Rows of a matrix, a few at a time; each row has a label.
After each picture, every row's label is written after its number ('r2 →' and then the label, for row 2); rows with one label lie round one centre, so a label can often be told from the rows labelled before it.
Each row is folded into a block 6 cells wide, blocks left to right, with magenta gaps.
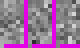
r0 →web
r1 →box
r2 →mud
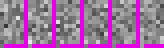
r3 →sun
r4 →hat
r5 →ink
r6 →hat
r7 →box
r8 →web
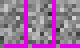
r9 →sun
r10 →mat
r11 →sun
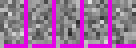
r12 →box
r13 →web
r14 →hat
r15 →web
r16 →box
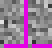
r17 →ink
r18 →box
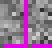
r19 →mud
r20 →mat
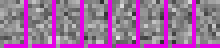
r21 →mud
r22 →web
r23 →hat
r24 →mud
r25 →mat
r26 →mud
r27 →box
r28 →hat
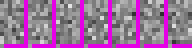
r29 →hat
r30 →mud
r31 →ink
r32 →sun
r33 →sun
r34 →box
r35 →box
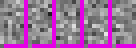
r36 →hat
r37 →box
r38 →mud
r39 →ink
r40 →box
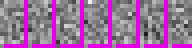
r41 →hat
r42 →box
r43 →ink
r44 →web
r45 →mud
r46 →hat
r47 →web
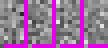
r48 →mat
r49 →ink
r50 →ink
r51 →hat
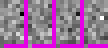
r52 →mat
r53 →box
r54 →mat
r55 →sun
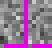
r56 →sun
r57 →hat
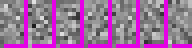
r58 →sun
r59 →web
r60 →mud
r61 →mat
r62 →sun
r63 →box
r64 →hat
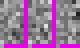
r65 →hat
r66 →hat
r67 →mud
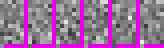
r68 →ink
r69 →box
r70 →hat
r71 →box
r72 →sun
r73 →hat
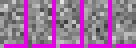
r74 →sun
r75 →mat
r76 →web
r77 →hat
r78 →box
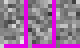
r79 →web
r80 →box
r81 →mud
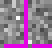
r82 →sun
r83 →hat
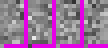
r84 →mud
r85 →mat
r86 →mud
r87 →ink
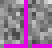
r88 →hat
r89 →box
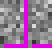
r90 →sun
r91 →box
